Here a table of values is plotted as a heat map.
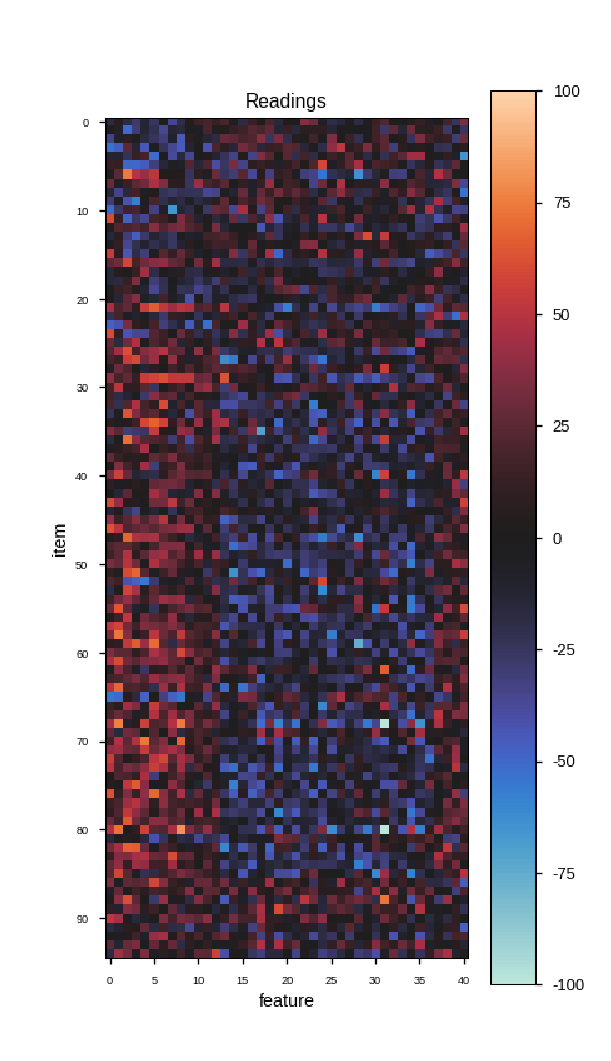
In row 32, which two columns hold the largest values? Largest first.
6, 3
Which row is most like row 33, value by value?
36
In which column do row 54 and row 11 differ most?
2
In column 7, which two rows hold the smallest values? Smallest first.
10, 65
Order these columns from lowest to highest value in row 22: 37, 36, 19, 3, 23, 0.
0, 3, 19, 23, 36, 37
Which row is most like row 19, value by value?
81
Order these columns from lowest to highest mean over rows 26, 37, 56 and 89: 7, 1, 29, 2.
29, 1, 7, 2
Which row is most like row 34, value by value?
92
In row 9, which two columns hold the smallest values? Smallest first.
3, 2
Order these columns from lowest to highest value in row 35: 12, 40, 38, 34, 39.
38, 34, 39, 12, 40
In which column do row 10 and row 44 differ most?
40
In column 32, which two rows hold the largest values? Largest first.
30, 87
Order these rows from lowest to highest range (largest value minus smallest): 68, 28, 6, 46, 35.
28, 46, 35, 6, 68
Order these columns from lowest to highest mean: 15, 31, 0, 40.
15, 31, 40, 0
